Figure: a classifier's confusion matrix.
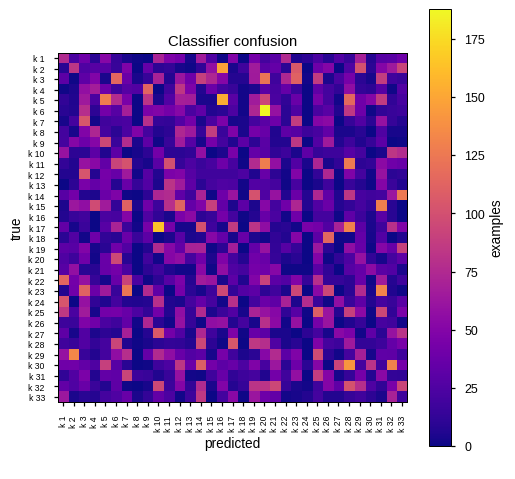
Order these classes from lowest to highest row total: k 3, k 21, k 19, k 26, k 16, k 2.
k 16, k 21, k 26, k 19, k 2, k 3
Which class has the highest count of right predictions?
k 5
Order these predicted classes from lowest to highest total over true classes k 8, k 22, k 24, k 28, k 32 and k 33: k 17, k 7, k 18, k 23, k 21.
k 18, k 23, k 7, k 21, k 17
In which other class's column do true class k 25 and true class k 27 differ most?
k 31
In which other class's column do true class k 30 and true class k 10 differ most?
k 28
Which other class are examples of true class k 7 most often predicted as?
k 3
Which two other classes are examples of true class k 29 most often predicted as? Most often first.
k 2, k 25
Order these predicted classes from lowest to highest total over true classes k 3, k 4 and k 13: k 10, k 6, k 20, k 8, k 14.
k 8, k 10, k 14, k 6, k 20
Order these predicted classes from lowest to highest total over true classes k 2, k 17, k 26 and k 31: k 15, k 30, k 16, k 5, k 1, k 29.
k 30, k 1, k 5, k 15, k 29, k 16
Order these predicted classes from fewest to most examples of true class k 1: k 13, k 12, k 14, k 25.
k 13, k 25, k 12, k 14
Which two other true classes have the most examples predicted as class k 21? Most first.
k 32, k 29
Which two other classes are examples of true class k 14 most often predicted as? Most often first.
k 33, k 19
